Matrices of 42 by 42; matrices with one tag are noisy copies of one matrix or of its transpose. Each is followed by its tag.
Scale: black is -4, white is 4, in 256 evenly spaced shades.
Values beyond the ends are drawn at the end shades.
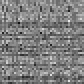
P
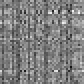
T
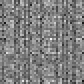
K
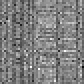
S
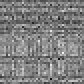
S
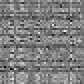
T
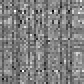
T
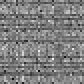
K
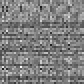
P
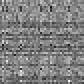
P
